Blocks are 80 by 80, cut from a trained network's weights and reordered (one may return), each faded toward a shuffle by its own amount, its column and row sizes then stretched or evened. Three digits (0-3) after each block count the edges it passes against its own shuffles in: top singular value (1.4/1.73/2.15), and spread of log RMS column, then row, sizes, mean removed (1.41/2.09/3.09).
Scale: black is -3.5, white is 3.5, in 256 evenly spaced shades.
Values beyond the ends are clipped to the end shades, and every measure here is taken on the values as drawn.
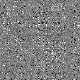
0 2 1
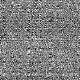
2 2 0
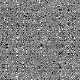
1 2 1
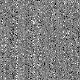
0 2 0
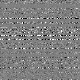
2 1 3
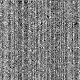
3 0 1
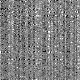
3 1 2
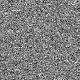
1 0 1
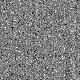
0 0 0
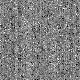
1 0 1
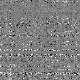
0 1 3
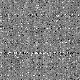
1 0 2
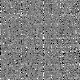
1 2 1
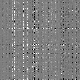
3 3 2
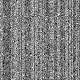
3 0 0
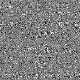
0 1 2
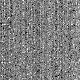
2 1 0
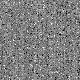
0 0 0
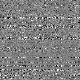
1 1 3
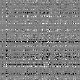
3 2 3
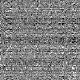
3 2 1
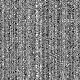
3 1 0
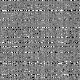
2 0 3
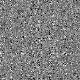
0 2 1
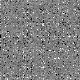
0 2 1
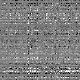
3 2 3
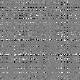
2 2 3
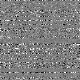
0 1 3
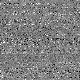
0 0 2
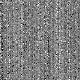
2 2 0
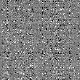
1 2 1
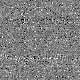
0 0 2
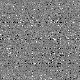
0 1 2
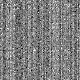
3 1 1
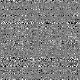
1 2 3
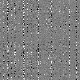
1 3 1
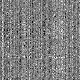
3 2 1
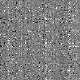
1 2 2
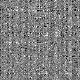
2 1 2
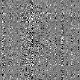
2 3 2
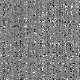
1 2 2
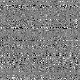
0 2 3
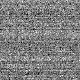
2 1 0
